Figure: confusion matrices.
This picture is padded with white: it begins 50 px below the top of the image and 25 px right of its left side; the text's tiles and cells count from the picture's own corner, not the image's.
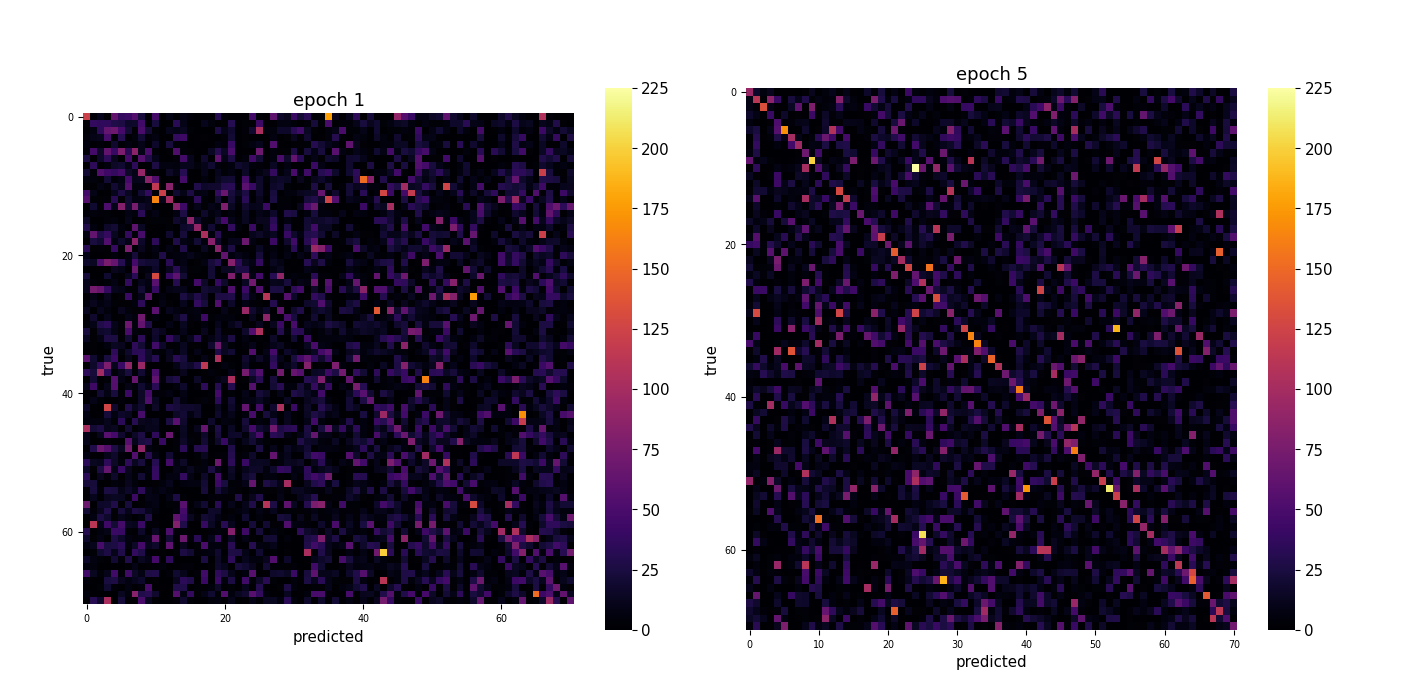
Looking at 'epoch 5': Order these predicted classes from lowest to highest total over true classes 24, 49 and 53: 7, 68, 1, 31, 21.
68, 1, 7, 21, 31
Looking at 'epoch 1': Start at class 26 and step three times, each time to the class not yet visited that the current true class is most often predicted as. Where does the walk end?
64
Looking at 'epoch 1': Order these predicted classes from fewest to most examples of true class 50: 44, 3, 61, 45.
61, 3, 45, 44
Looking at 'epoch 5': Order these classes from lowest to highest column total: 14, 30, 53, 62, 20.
20, 30, 53, 62, 14
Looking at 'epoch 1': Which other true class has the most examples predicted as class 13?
59
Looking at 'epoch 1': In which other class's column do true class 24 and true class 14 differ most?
53
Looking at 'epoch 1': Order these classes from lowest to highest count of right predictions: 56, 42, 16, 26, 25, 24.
42, 25, 24, 16, 26, 56
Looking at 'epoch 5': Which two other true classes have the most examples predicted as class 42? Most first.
26, 60
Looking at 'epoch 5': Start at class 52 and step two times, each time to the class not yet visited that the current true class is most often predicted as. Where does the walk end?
18
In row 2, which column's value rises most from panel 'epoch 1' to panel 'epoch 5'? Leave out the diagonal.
43
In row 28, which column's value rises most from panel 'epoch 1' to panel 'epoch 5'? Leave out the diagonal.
62
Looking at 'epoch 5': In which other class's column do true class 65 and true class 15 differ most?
17
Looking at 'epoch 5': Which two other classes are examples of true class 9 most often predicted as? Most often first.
59, 32
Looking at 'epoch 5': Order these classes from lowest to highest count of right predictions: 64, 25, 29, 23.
29, 25, 23, 64
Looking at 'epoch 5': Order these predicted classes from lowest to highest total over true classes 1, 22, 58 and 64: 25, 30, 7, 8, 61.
7, 61, 8, 30, 25
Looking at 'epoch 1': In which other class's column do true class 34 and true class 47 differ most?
54
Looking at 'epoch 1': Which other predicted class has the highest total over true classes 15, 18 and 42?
3
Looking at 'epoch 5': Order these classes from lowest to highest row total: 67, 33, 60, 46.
46, 67, 33, 60
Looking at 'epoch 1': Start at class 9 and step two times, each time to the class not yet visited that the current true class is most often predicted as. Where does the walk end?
48
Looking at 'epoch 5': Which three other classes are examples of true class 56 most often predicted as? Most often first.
10, 21, 60
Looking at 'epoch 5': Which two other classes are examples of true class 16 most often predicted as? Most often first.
68, 57
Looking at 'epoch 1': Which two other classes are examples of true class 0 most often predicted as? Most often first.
35, 66
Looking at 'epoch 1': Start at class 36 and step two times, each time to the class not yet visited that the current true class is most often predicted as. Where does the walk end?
66
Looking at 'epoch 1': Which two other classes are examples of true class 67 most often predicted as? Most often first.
43, 57
